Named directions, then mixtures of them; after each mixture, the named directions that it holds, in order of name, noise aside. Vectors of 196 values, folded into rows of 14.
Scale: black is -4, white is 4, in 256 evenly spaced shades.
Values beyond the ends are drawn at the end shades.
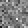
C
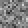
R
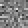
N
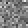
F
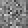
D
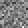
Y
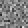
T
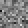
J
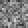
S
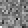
C, T, Y.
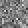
C, R, Y.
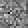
D, N, R.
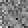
C.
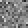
F.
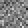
Y.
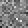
C, D.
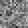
D, R.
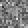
C, F, N.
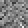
J, Y.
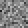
J, T.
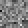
J.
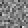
T.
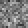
S.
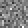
N, T, Y.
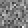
R, T, Y.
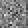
D.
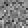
Y.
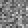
D, J, N.
